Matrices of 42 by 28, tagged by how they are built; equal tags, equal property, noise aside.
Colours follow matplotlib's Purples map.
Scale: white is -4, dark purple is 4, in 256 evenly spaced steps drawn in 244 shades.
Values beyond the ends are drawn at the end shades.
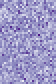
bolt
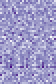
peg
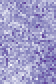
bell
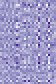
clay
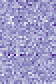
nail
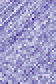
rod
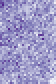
bell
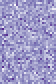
bolt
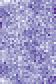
bell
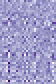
clay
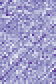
rod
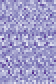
peg
